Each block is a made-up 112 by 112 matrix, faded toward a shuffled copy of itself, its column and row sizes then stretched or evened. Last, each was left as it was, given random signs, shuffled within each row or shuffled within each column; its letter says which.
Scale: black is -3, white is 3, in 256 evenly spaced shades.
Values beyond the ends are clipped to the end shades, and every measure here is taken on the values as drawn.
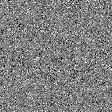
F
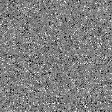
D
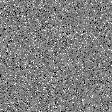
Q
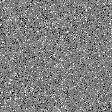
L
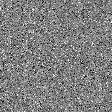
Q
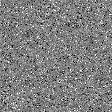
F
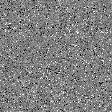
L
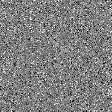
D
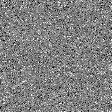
L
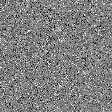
Q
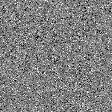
Q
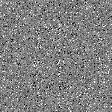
L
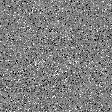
F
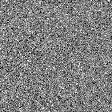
Q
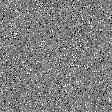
Q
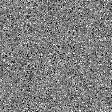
L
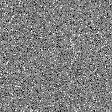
Q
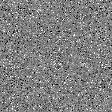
L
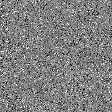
Q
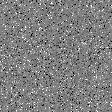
Q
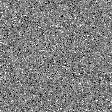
F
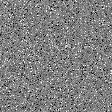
Q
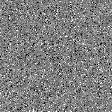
D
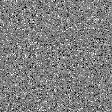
D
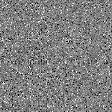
D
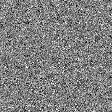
L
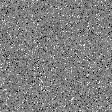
Q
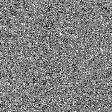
L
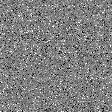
F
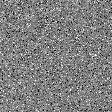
Q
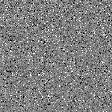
D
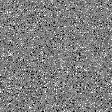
D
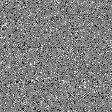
L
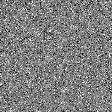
L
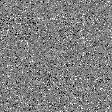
L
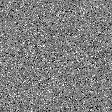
F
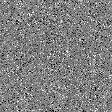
L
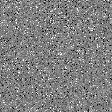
D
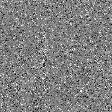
L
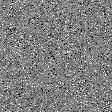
Q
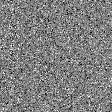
Q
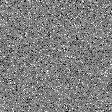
F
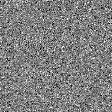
D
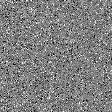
Q
